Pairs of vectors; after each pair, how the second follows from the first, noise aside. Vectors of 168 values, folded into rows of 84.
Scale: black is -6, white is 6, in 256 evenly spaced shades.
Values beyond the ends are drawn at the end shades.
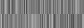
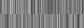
reversed, negated.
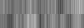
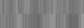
wrapped around, negated, shrunk.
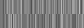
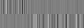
wrapped around, negated, partly zeroed.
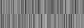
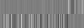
wrapped around, negated, partly zeroed.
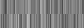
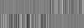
negated, partly zeroed.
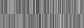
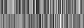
scaled up.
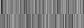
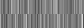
reversed, negated.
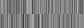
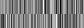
reversed, scaled up.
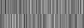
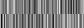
reversed, negated, scaled up.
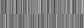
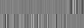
negated, partly zeroed.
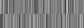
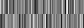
scaled up.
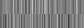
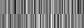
reversed, scaled up.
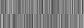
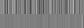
wrapped around, negated, partly zeroed.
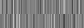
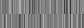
reversed, negated.
